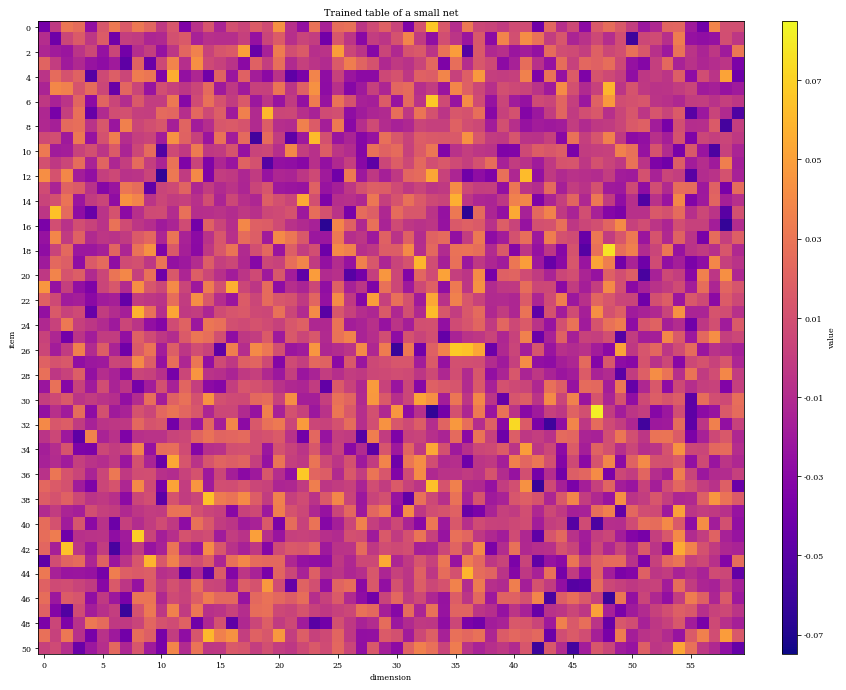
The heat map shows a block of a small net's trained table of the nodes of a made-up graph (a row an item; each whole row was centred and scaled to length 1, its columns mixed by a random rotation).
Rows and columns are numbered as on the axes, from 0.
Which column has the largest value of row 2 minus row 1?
50
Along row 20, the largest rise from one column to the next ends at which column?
23
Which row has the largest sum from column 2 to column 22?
43
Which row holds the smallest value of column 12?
44
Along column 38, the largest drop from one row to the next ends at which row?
12
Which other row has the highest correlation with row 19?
14
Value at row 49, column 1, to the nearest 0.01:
0
